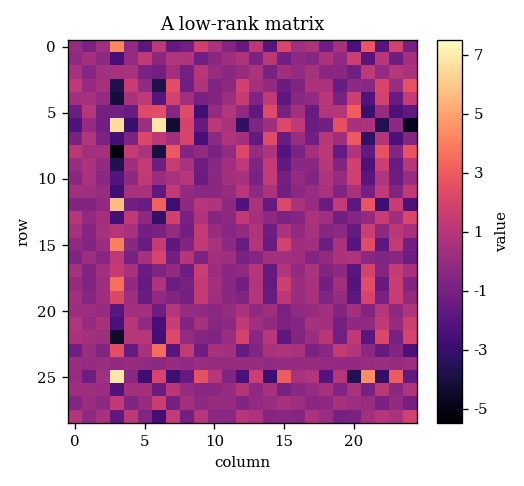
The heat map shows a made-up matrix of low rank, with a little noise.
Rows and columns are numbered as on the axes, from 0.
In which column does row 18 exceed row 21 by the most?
3
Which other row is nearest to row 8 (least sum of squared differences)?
22
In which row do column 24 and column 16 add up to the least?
6
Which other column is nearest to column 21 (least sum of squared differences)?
23
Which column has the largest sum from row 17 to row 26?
21
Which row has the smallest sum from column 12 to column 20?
25
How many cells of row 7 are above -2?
21
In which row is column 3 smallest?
8
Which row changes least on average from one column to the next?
24
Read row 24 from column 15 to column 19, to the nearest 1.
0 0 0 0 0
